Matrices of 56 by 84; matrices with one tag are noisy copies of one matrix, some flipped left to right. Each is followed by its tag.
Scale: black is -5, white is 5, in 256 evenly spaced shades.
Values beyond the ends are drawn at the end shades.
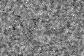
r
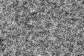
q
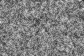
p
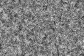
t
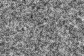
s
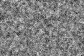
p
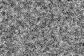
s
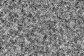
t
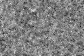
q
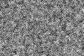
t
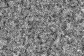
t
